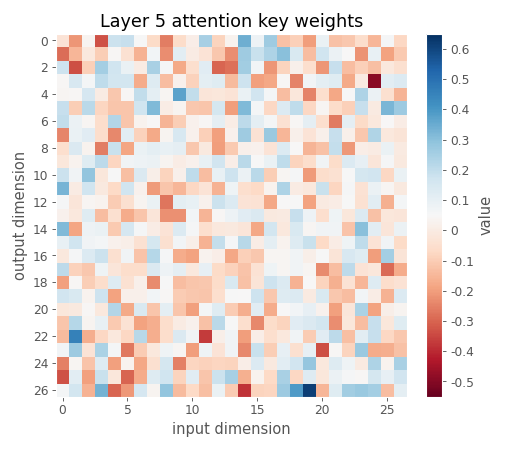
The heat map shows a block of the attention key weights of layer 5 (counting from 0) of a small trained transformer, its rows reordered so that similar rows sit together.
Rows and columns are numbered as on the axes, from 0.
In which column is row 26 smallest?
14
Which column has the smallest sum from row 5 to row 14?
8
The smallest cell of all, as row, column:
3, 24
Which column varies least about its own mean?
10
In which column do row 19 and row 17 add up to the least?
25
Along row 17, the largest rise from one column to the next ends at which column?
22
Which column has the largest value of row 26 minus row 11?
19
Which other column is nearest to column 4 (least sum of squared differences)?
11
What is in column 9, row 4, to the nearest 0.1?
0.4
